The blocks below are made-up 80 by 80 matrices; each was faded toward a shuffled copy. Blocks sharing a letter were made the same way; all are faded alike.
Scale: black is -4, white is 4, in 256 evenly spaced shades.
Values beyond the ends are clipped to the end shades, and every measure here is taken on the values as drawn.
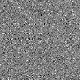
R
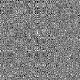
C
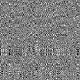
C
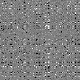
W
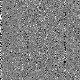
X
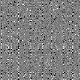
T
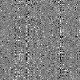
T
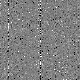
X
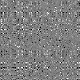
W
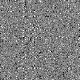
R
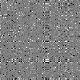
W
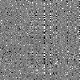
T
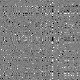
W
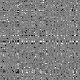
W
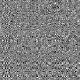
C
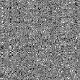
R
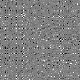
W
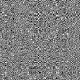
C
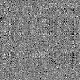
R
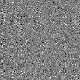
R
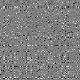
W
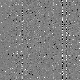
T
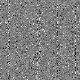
X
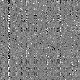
T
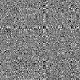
C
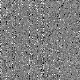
X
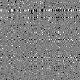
W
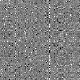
T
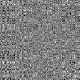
C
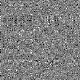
R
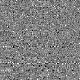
R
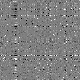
W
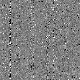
X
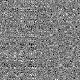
R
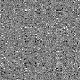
R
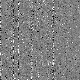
X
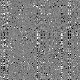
T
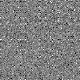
R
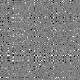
W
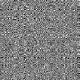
C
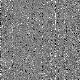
X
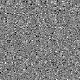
R
